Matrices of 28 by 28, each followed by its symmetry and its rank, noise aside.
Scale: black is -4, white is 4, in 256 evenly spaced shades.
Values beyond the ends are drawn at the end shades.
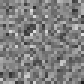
symmetric, rank six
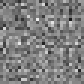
no symmetry, rank six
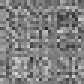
antisymmetric, rank four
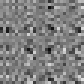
no symmetry, rank three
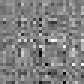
antisymmetric, rank four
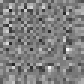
symmetric, rank four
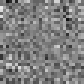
antisymmetric, rank four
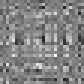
no symmetry, rank three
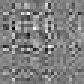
antisymmetric, rank four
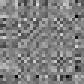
symmetric, rank four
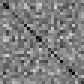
symmetric, rank six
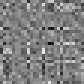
antisymmetric, rank four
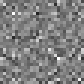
symmetric, rank four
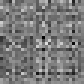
no symmetry, rank three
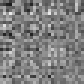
no symmetry, rank three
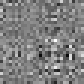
antisymmetric, rank four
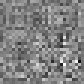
no symmetry, rank four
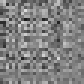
no symmetry, rank three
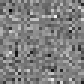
no symmetry, rank six
